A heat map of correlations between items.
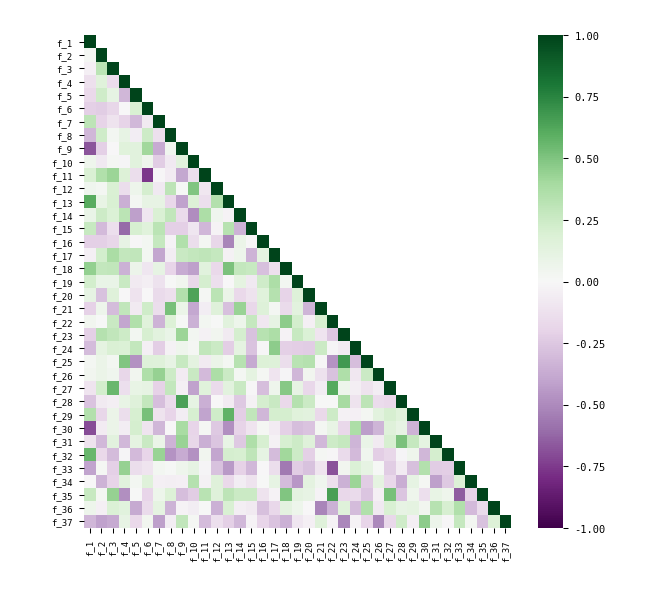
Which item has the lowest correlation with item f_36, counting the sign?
f_21
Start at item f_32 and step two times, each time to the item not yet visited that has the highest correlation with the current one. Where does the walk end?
f_13
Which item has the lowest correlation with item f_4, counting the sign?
f_15
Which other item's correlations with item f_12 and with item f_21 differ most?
f_10
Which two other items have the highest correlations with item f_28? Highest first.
f_9, f_31
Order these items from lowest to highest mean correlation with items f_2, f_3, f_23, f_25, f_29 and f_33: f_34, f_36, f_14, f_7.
f_34, f_7, f_14, f_36
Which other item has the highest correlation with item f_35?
f_22
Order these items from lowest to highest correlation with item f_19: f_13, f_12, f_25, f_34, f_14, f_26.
f_34, f_26, f_12, f_13, f_14, f_25
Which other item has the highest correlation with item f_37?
f_30
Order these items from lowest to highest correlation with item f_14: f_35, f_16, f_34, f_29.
f_29, f_34, f_16, f_35
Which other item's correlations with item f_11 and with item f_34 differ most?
f_6
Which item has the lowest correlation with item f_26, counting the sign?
f_37
